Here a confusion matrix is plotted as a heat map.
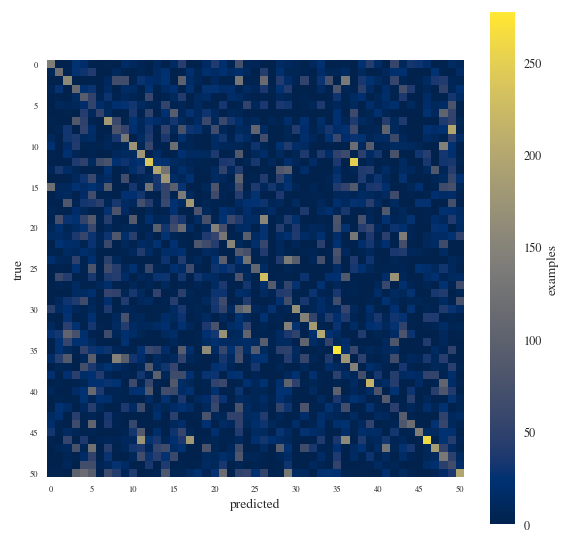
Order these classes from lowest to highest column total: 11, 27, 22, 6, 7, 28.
27, 6, 22, 28, 11, 7
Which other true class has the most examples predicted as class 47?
13
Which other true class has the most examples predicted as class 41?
47
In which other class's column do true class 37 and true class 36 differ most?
8
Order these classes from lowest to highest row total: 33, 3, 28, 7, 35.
28, 3, 7, 33, 35
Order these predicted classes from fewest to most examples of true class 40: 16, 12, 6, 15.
16, 6, 15, 12
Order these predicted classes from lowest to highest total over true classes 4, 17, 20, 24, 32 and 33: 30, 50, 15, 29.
50, 15, 30, 29
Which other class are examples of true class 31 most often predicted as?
9
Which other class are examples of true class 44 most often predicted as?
5
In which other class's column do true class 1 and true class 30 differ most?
24
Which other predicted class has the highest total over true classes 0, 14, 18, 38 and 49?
23
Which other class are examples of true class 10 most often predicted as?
48
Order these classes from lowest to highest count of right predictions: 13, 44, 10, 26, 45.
44, 45, 10, 13, 26
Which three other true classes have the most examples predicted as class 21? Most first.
33, 50, 24
